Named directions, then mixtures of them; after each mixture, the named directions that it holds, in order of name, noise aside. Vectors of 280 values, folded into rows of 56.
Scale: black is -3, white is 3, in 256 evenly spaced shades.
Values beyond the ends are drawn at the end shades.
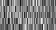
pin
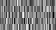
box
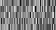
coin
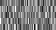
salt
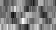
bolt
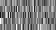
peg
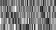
bolt, salt.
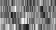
bolt, salt.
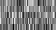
bolt, box, salt.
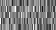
coin, salt.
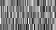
box, salt.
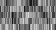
bolt, box.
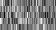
bolt, peg, pin.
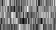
bolt, pin.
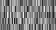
box, pin.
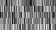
bolt, box, peg.
